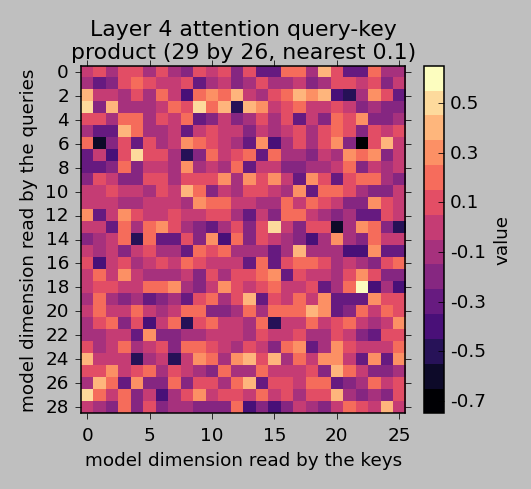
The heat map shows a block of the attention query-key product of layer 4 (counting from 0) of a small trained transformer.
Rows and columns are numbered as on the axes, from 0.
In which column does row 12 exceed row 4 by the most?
17
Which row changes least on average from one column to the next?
11
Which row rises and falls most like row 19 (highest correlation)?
26
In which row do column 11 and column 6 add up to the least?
14
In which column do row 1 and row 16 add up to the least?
1
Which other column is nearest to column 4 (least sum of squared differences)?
7
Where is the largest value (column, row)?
22, 18
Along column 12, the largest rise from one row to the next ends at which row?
2
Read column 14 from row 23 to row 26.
0 0.1 0.2 -0.3
